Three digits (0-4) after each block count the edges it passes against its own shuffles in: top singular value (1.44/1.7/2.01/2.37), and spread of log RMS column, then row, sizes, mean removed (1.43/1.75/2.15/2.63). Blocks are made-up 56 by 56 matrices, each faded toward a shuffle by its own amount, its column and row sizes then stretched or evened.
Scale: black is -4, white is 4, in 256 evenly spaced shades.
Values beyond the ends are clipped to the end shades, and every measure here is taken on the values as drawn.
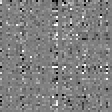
3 4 3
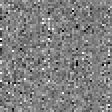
0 3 0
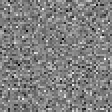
3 0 0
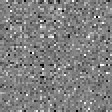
2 1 1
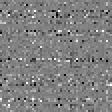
1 2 4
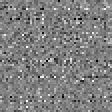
1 0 4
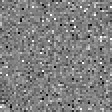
0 1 0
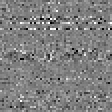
3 0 4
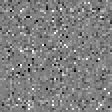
1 1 2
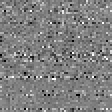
0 0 4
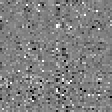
2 2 2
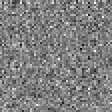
3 0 1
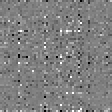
0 2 3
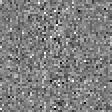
1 2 0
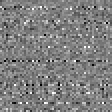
2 0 4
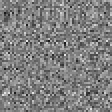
3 0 2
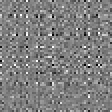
4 3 4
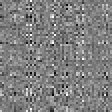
4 4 3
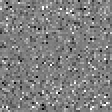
0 1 2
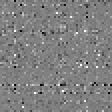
1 1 3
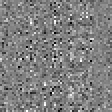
1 4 2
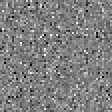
0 1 0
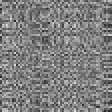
4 3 2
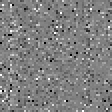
1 2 1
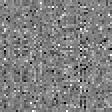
3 3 0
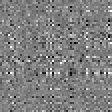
4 2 4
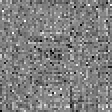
3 1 0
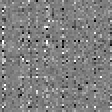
2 4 2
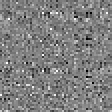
3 2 2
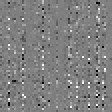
0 4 1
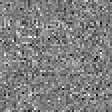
1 1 2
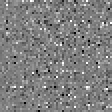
0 3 2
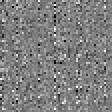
0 4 1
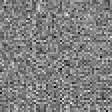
3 1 0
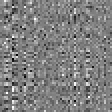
4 4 0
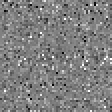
0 1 1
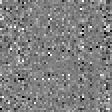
1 4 2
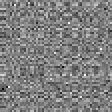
4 0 3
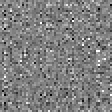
3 2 0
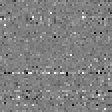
1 0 3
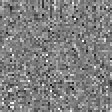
1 1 1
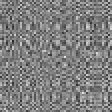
4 4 1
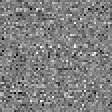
1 0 3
